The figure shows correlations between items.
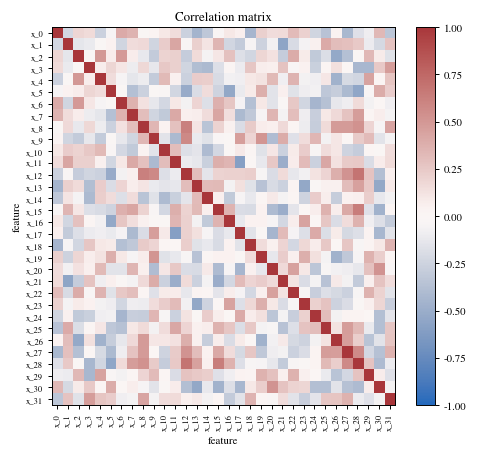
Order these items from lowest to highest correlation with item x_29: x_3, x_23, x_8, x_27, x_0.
x_3, x_27, x_0, x_23, x_8
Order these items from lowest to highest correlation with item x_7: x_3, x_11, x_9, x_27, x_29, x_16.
x_9, x_3, x_29, x_16, x_27, x_11
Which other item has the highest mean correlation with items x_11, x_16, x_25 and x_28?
x_15
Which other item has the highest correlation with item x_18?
x_31
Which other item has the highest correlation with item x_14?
x_13
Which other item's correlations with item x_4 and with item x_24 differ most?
x_2
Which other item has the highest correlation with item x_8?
x_12
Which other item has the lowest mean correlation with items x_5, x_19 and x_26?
x_16
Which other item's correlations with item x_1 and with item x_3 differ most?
x_21
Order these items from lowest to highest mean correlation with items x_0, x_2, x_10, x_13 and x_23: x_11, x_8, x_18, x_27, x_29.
x_27, x_18, x_8, x_29, x_11
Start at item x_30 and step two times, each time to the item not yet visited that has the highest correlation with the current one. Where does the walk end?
x_22
